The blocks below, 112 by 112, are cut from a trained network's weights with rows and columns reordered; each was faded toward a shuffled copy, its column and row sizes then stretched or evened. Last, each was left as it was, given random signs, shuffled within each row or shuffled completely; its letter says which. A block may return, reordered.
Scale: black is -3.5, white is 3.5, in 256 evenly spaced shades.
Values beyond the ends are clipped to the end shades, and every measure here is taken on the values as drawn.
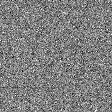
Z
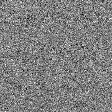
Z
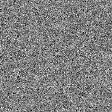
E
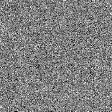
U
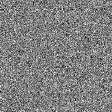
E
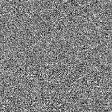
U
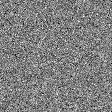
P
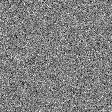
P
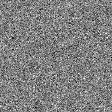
E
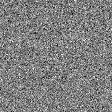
Z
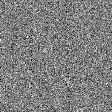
E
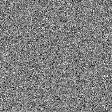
E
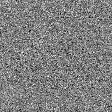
Z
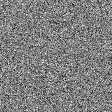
P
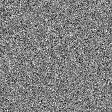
P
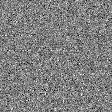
Z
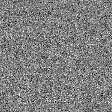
Z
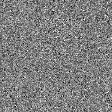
E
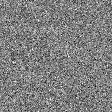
P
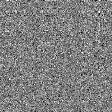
U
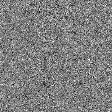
E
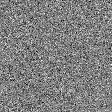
P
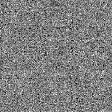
U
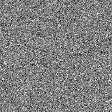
E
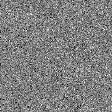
E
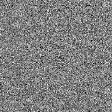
U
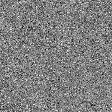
Z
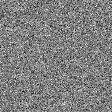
Z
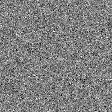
Z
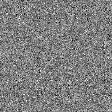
E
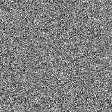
U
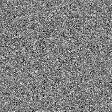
E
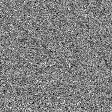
Z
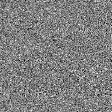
E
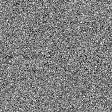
Z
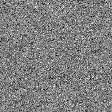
Z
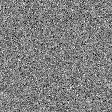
P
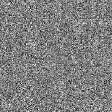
U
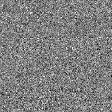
U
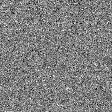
Z
